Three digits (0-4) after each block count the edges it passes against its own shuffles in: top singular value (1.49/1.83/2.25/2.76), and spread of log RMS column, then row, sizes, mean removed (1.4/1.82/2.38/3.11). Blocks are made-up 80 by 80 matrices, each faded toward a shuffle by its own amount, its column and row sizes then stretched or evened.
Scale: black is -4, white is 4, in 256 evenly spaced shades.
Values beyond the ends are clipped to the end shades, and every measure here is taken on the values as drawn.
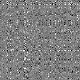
3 3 2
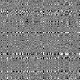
4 3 4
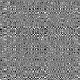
4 2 4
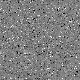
0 0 1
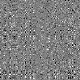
3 3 2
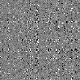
2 3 2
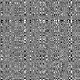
4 4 3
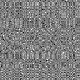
4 1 0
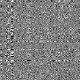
3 3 3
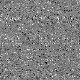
2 1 2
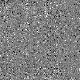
1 2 1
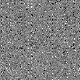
2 2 1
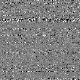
1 1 4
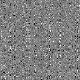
2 3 1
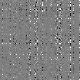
3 4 2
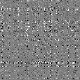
2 3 3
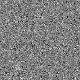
0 1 1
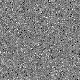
1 0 0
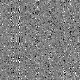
2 3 0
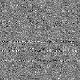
2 1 3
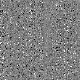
0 3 0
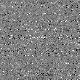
0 0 3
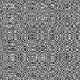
4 3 2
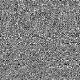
2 0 3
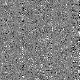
0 3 0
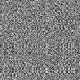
3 0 1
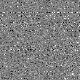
0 1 3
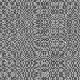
4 1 2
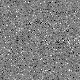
0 0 2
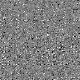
1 1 2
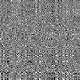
3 2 3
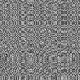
4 2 2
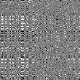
4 3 3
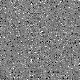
1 1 1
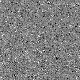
1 0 1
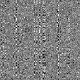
3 3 0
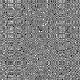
4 2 0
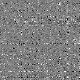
1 2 3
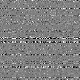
4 0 4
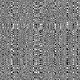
4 4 2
